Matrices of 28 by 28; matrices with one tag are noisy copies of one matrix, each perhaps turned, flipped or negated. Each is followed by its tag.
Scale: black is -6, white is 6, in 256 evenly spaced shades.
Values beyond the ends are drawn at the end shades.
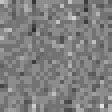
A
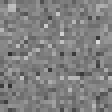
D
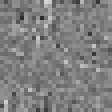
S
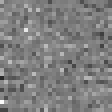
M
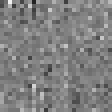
M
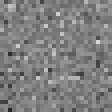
D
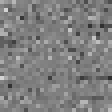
A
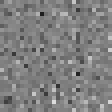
D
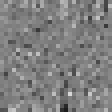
S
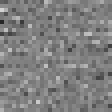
M
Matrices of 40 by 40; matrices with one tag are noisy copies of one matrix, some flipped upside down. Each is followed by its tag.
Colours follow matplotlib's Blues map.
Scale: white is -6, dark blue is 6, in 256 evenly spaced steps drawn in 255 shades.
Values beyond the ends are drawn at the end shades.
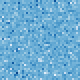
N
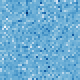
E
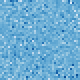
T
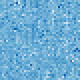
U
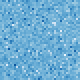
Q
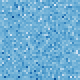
N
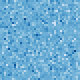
Q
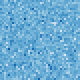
Q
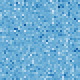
U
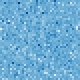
N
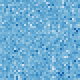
U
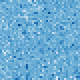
E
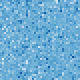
E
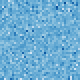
T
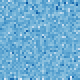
T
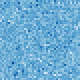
N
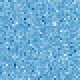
Q
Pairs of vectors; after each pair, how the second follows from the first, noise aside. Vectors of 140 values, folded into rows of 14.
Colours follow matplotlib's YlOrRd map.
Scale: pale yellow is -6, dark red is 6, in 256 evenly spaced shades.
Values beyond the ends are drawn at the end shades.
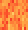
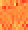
wrapped around, partly zeroed.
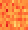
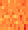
wrapped around, partly zeroed.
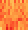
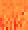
reversed, negated, partly zeroed.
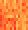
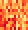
scaled up.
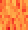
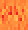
wrapped around, partly zeroed.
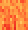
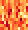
wrapped around, negated, scaled up.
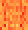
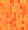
wrapped around, shrunk.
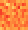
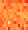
reversed, negated, partly zeroed.
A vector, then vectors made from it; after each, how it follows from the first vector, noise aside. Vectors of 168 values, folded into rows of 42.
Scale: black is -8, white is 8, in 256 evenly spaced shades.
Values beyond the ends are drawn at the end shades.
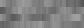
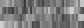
reversed, negated, scaled up.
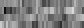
reversed, negated, scaled up.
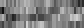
scaled up.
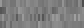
partly zeroed.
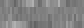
wrapped around, negated, partly zeroed.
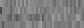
partly zeroed.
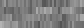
reversed, negated.
